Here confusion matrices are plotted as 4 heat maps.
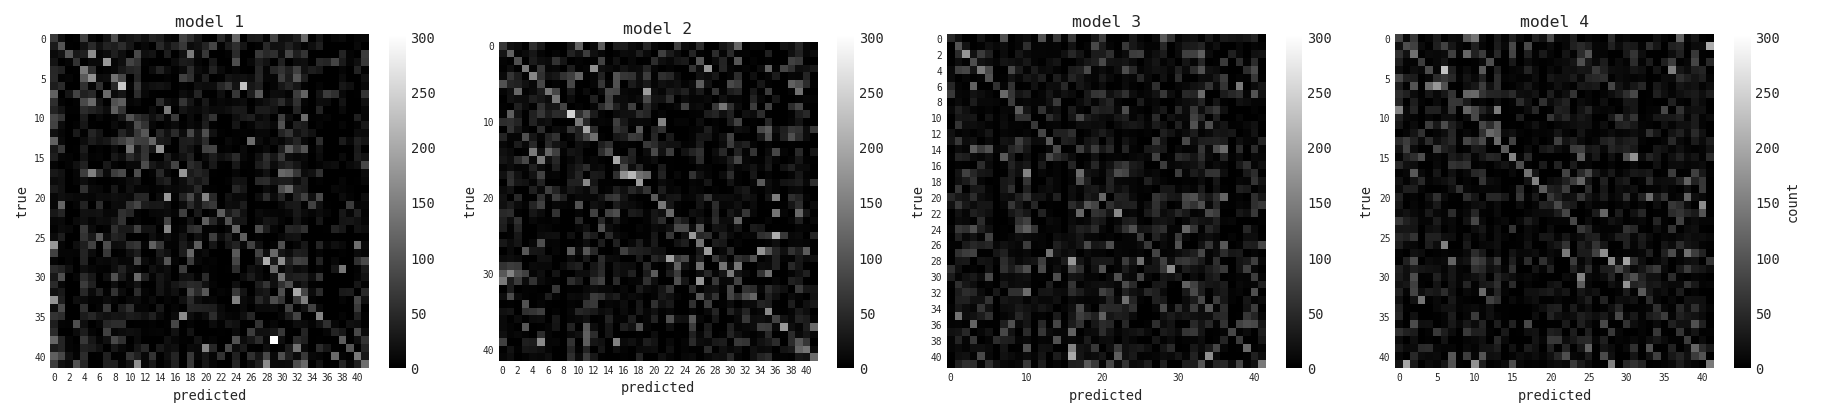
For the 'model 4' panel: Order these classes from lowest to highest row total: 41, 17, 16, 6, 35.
16, 35, 17, 6, 41
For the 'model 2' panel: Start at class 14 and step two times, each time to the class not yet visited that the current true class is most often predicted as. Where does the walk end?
10
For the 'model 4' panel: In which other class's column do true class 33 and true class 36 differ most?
3
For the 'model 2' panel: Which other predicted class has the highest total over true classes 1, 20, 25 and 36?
22
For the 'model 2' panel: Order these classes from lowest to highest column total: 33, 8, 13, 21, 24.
8, 24, 33, 21, 13
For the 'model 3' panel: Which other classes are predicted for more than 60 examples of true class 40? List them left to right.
4, 16, 22, 34
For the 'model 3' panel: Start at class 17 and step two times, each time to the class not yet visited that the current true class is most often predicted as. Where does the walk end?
32
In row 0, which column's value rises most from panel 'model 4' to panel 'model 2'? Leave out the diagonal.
31
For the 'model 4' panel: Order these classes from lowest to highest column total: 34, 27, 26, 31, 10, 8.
8, 26, 34, 27, 31, 10
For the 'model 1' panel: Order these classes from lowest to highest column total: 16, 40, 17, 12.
16, 12, 40, 17
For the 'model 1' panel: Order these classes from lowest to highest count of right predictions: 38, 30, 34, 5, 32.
34, 38, 30, 5, 32
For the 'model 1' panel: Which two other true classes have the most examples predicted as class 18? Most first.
2, 27
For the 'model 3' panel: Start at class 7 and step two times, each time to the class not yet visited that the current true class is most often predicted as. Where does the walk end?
23
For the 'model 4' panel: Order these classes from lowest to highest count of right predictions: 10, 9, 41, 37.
37, 10, 9, 41
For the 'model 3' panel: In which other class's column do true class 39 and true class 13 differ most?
16
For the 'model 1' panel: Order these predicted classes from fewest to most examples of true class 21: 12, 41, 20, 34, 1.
41, 12, 20, 34, 1
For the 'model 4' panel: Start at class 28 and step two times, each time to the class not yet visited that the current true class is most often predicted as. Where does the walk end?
24
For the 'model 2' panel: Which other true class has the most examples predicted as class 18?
17
